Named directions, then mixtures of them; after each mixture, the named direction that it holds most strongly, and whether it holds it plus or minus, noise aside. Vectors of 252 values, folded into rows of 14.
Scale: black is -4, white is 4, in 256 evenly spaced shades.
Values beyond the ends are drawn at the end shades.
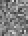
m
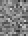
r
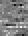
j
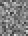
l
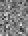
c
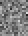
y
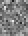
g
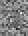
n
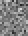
m, minus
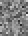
y, minus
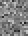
l, plus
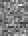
j, minus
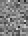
n, minus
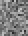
m, minus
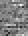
j, minus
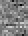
j, plus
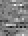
j, minus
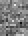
j, minus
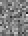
y, minus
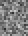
l, plus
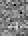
n, minus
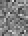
m, plus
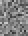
m, minus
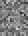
n, minus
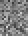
c, plus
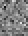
g, minus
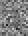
n, plus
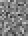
c, minus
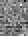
r, plus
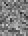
n, minus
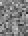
y, minus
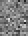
r, plus
